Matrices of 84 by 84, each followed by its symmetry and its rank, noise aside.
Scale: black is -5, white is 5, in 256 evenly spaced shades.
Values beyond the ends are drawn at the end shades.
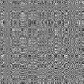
no symmetry, rank five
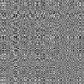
no symmetry, rank five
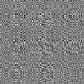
antisymmetric, rank four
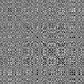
symmetric, rank three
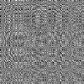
antisymmetric, rank four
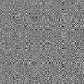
no symmetry, rank four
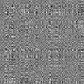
antisymmetric, rank four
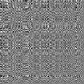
no symmetry, rank four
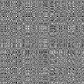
no symmetry, rank four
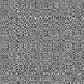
antisymmetric, rank four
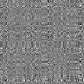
antisymmetric, rank four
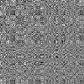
symmetric, rank five
